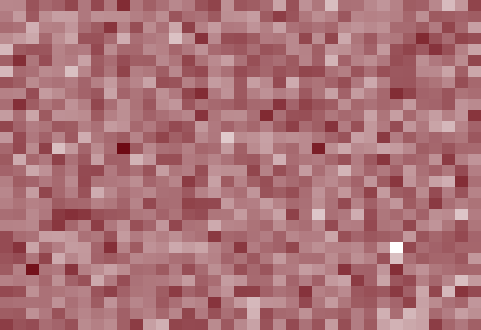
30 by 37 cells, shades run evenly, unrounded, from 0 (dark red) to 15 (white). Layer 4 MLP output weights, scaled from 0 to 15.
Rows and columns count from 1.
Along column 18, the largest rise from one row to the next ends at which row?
13
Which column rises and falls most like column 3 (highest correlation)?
27
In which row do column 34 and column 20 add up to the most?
28
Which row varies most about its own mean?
23
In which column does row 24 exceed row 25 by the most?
31
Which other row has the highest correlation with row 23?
24
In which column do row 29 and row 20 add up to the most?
36
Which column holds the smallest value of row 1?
10
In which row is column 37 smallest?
11
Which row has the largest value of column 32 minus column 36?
17
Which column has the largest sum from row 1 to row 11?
6
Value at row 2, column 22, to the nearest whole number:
3
